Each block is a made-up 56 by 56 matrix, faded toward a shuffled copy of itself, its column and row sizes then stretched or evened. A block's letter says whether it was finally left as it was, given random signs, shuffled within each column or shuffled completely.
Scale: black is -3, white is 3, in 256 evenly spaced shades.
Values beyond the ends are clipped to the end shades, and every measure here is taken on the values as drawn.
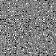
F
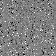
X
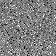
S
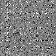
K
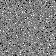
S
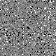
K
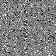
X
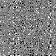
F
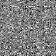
F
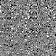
F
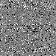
K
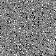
X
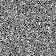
S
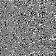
K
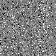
X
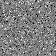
S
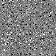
K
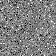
S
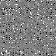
F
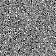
X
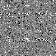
K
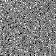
X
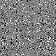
F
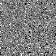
K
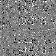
K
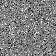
S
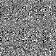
K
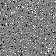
S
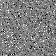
S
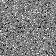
S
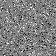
S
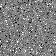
S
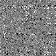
F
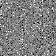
X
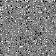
K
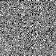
K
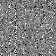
X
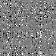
F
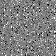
X
